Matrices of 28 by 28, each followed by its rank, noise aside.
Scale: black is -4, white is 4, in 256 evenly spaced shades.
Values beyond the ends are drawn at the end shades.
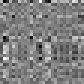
two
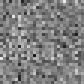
six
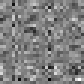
four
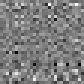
four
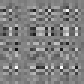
two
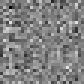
six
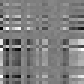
one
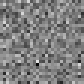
four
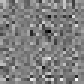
four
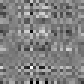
two
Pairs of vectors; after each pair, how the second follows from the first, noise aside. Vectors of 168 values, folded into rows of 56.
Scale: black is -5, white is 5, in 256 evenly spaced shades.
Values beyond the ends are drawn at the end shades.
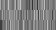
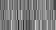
reversed.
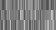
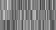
reversed.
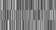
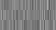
reversed, shrunk.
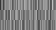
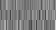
reversed, negated, partly zeroed.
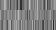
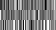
wrapped around, negated, scaled up.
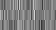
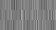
reversed, shrunk.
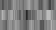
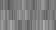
wrapped around, negated, shrunk.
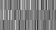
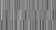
wrapped around, negated, shrunk.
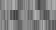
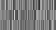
sign-scrambled.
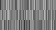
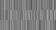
reversed, shrunk.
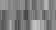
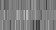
negated, partly zeroed.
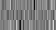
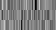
reversed.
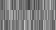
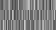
sign-scrambled.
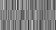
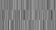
wrapped around, negated, shrunk.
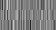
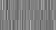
negated, shrunk.
